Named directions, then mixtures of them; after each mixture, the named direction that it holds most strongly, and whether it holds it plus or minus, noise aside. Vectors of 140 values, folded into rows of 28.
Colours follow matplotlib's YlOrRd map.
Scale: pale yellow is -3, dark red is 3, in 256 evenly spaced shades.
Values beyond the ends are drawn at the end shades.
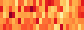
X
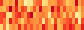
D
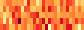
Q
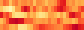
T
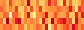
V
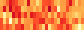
Q, plus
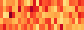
X, plus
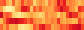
T, plus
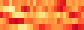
T, plus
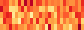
Q, minus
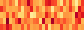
V, plus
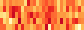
Q, plus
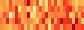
V, plus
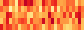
D, minus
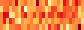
X, minus
